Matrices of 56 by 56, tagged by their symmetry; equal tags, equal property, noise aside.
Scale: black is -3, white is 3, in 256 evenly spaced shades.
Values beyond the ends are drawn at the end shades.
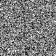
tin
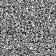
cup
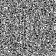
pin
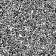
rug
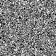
cup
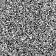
tin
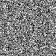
pin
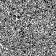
cup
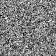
tin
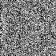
pin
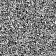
cup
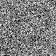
rug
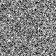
pin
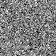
tin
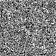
rug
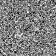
rug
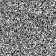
tin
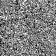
cup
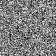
rug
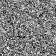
rug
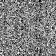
pin
